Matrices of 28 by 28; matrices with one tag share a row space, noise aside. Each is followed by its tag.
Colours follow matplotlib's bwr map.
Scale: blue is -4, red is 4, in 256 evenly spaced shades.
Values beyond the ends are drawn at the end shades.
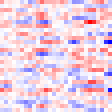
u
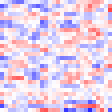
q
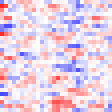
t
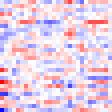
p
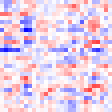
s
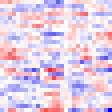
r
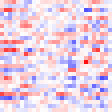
s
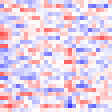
p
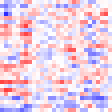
s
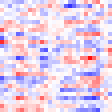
q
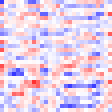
q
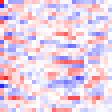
t
